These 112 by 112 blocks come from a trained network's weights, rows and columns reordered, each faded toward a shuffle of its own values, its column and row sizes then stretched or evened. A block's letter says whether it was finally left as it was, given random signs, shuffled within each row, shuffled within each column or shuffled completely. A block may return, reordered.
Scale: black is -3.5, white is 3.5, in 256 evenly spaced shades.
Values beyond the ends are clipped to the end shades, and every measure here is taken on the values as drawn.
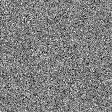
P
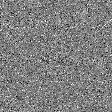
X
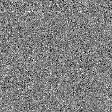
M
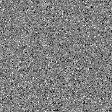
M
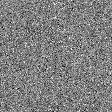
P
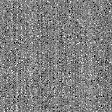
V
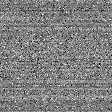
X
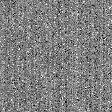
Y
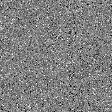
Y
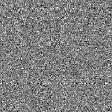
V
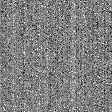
Y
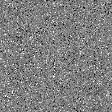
Y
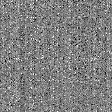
V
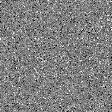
M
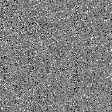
Y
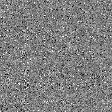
M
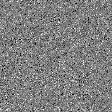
M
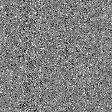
Y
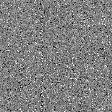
Y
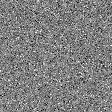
P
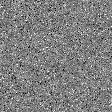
P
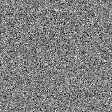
X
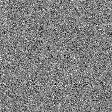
X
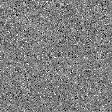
M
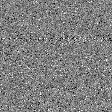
X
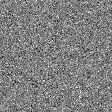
P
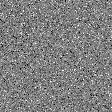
P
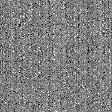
V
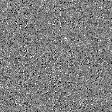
M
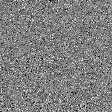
X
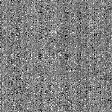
V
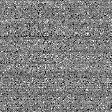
V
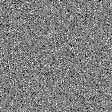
P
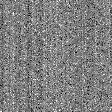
Y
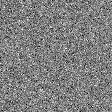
P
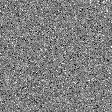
P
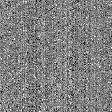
V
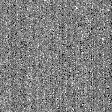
Y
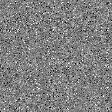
M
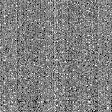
V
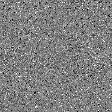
M
